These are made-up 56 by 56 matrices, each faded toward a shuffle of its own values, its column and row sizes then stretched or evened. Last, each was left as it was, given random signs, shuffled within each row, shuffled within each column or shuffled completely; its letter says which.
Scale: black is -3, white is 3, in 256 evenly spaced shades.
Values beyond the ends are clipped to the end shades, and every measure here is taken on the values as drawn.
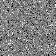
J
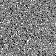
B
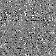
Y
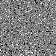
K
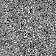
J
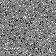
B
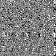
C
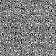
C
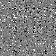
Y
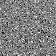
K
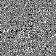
Y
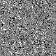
Y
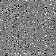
C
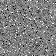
B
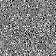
C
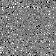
Y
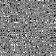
C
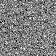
B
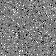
B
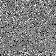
K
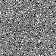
B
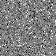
J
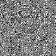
C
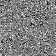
J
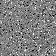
B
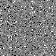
Y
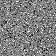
B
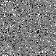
Y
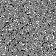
B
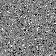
B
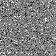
K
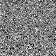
K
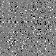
C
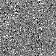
J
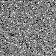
B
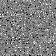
K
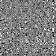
C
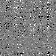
Y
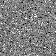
B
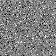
K
